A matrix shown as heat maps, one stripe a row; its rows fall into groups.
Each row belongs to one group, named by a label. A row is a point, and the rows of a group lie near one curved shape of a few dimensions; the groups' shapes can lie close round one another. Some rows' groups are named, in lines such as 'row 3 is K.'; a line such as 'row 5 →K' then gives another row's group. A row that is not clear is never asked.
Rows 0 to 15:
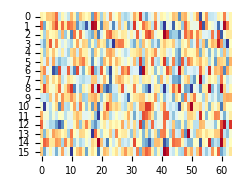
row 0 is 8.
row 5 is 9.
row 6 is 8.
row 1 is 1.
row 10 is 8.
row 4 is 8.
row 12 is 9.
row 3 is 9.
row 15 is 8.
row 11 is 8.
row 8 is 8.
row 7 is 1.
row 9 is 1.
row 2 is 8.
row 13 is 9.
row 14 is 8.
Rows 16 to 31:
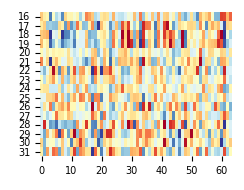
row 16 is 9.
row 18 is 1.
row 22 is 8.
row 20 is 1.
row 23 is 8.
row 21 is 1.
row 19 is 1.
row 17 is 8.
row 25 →8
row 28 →1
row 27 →1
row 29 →8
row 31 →8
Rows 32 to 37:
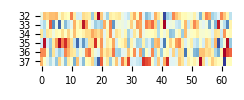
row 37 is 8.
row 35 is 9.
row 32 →8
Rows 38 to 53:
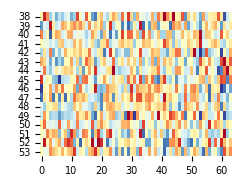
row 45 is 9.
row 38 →1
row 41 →8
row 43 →9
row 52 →8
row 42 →1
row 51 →8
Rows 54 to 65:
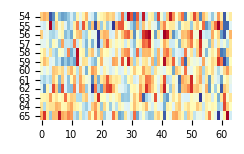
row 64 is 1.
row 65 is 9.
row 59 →1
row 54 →1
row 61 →8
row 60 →1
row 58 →8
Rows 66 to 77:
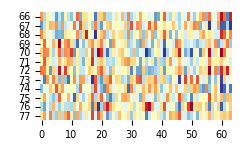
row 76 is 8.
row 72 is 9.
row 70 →8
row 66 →9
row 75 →8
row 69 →9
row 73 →8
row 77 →8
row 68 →9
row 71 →8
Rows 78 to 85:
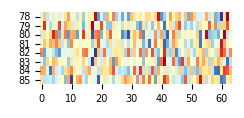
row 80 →8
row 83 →9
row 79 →9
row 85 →8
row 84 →9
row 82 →9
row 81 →8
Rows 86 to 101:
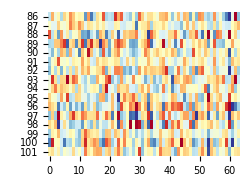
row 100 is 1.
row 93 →9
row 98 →1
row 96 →1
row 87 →1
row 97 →1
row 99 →1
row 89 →8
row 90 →8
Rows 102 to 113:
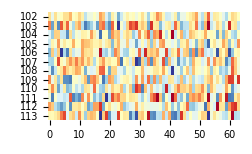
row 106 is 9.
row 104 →9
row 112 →9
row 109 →9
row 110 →1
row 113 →8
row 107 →1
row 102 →1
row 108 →1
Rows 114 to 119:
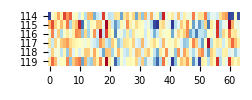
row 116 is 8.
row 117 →1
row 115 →8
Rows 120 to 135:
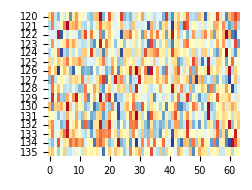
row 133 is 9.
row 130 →1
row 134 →1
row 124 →9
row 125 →1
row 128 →1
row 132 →8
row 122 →9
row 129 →8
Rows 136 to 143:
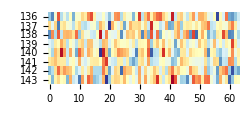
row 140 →8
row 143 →8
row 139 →8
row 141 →8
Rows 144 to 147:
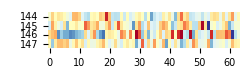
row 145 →1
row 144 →8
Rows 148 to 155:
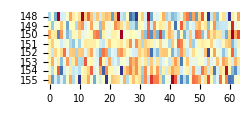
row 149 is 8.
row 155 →8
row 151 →1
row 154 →9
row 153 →8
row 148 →1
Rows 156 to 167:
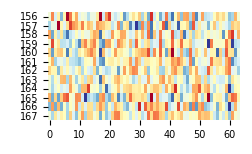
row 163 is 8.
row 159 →1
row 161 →1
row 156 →9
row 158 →9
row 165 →1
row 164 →8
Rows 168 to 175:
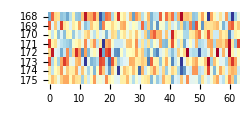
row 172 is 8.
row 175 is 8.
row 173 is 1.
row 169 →9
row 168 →1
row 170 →8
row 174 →1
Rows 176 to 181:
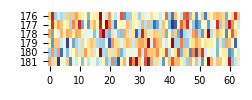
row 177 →8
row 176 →9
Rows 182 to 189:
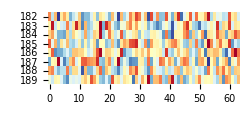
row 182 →1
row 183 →8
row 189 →9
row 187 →1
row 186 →9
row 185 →1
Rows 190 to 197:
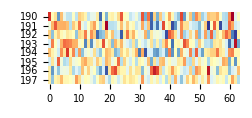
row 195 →1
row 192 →9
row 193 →9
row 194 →9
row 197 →1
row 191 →8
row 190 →9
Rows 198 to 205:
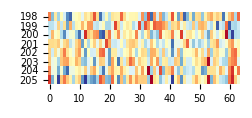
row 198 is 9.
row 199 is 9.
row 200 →1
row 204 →9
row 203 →1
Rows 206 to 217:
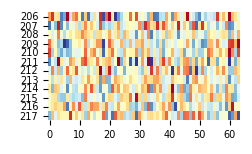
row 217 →9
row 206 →8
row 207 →9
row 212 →9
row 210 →9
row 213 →8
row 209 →9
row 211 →1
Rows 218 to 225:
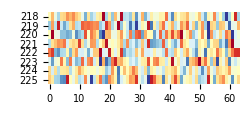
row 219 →1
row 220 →1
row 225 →8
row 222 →9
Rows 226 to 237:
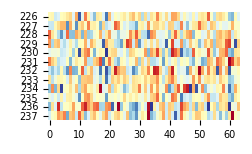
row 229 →9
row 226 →8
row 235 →8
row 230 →8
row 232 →8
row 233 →8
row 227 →8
